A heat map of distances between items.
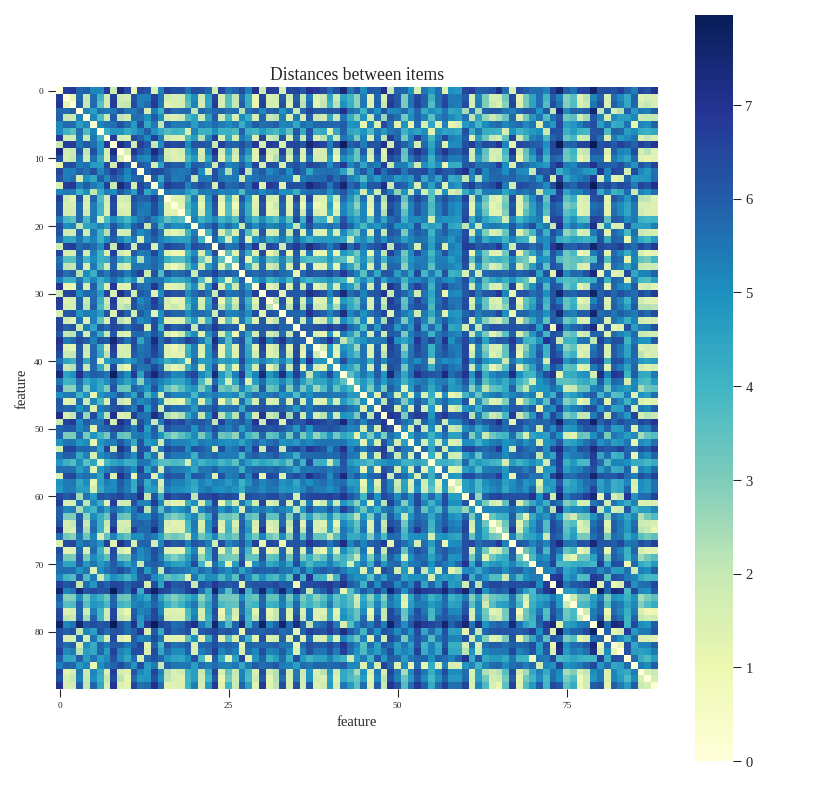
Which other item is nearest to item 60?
80
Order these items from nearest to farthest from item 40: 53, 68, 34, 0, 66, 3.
66, 34, 68, 53, 0, 3
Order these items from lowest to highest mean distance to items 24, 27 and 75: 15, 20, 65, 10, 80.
10, 65, 20, 80, 15
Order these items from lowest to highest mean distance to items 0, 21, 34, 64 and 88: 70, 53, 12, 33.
70, 33, 53, 12
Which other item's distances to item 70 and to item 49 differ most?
84
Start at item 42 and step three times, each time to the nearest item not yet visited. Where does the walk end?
37
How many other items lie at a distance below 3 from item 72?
5
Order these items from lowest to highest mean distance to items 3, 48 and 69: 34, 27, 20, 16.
34, 16, 20, 27
